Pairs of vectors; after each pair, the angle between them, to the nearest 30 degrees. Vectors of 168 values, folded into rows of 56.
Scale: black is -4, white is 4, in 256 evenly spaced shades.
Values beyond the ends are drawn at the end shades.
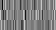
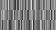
90 degrees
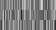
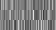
90 degrees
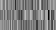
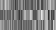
30 degrees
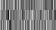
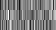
150 degrees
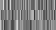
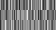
120 degrees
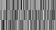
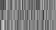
150 degrees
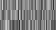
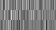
60 degrees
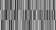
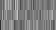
120 degrees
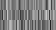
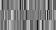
90 degrees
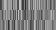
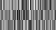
60 degrees
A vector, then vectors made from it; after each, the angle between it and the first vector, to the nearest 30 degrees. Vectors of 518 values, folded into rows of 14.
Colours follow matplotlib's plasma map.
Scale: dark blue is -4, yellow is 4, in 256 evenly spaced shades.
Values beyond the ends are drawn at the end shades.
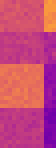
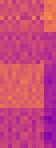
30 degrees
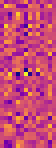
90 degrees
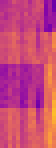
150 degrees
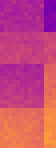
150 degrees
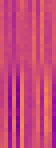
90 degrees
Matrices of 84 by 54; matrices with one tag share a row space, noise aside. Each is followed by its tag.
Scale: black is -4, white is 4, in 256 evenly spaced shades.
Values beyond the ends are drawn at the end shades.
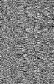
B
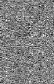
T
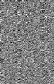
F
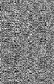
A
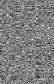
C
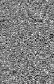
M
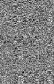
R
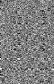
F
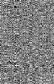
A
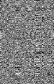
C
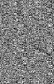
R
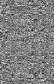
T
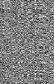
M
